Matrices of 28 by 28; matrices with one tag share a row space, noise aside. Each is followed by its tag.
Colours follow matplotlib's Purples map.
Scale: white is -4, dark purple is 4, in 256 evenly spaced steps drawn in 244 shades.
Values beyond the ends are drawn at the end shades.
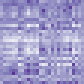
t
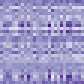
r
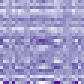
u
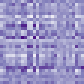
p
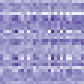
r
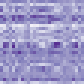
u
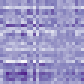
p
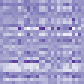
t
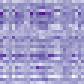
u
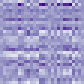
t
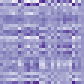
t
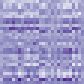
t
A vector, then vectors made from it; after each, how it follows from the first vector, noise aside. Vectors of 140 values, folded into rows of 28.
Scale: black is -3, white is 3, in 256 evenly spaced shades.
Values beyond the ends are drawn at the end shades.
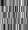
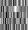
wrapped around, negated.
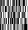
reversed, scaled up.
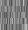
reversed, negated, shrunk.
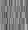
reversed, negated, shrunk.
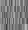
reversed, negated, shrunk.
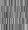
reversed, negated, shrunk.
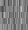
wrapped around, shrunk.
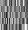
reversed, negated.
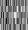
wrapped around, negated.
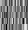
reversed, negated.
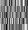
reversed, negated.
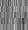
wrapped around, shrunk.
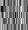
wrapped around.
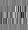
negated, partly zeroed.
